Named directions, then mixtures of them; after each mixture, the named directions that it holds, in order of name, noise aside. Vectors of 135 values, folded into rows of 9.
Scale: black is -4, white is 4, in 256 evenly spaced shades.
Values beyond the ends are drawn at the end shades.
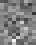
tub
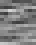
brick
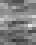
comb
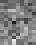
brick, tub.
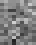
brick, tub.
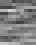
brick.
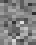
tub.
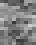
comb, tub.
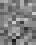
tub.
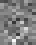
tub.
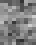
comb, tub.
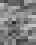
comb, tub.
